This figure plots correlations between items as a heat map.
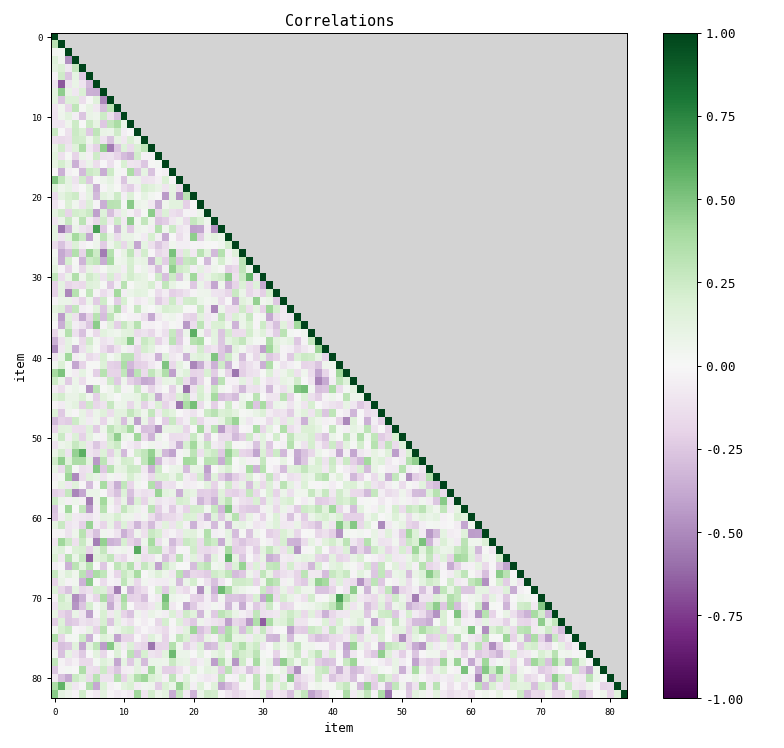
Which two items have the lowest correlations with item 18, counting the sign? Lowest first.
46, 20
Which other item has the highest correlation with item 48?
26
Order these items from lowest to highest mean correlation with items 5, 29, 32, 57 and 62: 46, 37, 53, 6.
6, 53, 37, 46
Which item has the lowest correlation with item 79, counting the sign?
35
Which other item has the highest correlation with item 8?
76
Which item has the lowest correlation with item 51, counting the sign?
55
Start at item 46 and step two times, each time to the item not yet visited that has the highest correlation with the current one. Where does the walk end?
37
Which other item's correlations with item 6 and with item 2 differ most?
24
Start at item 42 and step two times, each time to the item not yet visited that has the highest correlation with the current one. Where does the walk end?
81
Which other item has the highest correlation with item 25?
65
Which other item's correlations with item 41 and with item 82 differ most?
70
